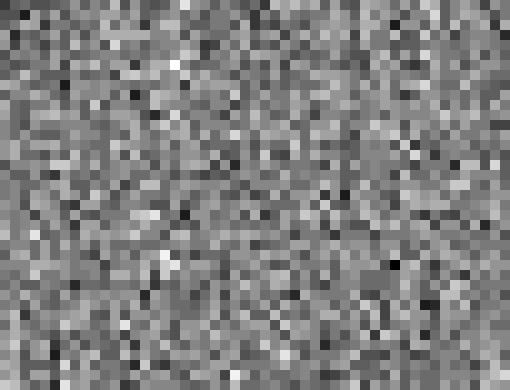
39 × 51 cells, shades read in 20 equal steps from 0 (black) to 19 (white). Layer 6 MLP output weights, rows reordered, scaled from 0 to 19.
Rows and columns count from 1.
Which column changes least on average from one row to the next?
2
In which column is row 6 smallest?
21
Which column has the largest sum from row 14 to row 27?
50
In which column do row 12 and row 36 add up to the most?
18
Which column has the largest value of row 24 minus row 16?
4
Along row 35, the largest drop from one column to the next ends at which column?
6
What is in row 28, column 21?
10
